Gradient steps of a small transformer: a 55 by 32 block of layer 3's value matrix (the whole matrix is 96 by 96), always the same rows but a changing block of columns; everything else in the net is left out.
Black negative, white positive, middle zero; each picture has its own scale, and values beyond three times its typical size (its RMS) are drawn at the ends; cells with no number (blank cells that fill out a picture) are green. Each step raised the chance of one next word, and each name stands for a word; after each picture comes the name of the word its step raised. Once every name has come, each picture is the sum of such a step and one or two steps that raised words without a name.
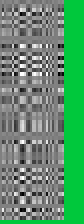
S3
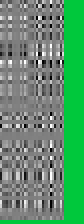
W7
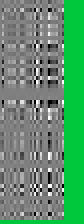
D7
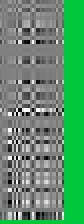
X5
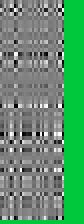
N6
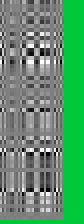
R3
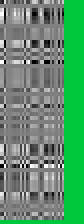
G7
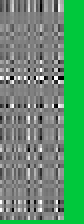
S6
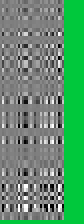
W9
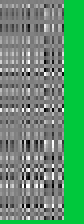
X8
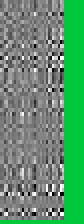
S3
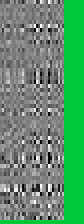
X5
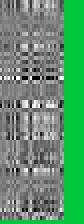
S6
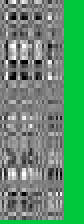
W7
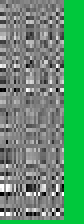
S3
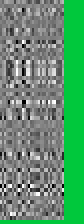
D7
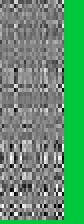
X8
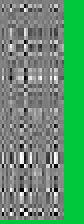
X8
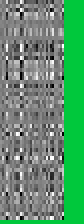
N6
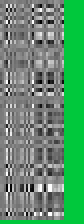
N6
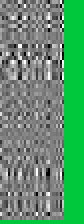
W7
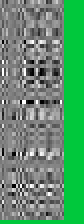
D7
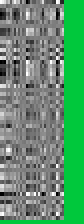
G7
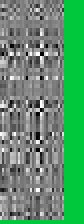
R3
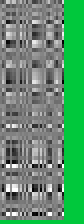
G7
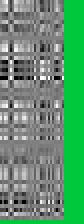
S6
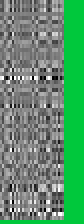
S6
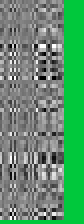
X8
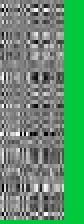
N6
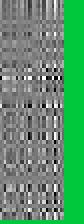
S6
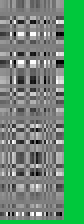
R3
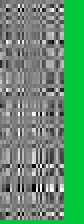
N6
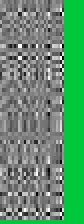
S3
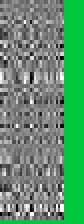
W9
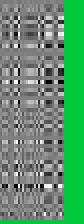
D7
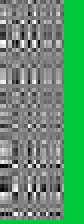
G7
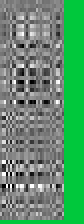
D7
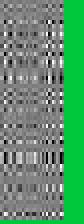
R3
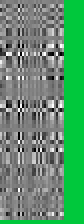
R3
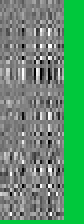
D7
